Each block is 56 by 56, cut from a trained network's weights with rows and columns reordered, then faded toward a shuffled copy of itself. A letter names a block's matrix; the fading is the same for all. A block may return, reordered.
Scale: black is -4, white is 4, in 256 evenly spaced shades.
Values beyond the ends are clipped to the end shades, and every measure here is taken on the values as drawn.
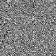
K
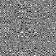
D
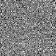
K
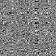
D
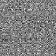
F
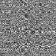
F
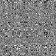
D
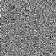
K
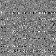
D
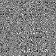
K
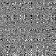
D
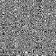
K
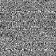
F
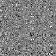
K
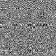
F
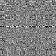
F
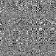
D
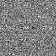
F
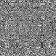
F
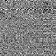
F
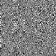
K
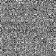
F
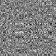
F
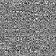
F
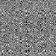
D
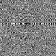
F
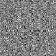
K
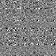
D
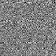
F
